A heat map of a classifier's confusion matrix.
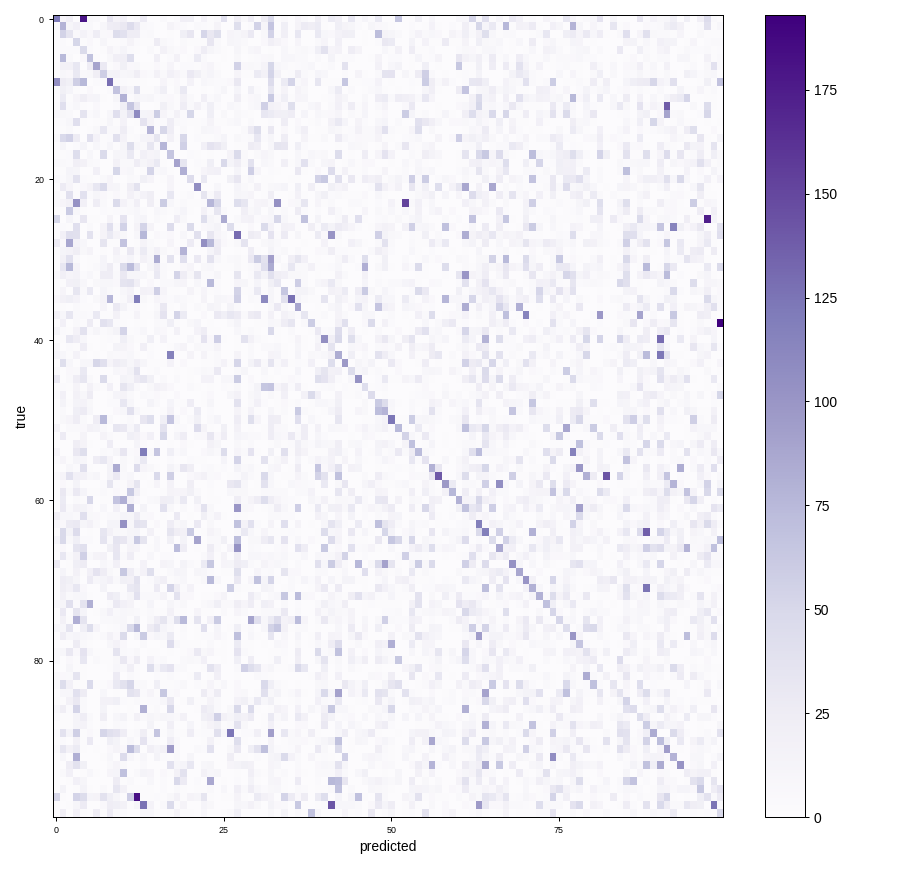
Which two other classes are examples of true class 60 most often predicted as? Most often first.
10, 9
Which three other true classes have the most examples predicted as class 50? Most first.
78, 65, 86
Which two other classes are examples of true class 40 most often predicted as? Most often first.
90, 64
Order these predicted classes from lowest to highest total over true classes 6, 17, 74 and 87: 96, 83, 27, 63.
83, 96, 63, 27
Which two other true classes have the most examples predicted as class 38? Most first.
99, 47
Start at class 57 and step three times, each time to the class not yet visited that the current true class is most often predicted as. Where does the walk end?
42
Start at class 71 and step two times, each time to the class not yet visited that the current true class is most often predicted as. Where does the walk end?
64
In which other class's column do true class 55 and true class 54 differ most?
77
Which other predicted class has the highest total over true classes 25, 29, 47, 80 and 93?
97
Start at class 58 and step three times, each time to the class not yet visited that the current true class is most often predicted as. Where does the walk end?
41
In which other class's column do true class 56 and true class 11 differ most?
91
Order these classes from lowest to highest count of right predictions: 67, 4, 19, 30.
67, 4, 30, 19
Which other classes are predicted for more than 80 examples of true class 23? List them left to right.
3, 33, 52
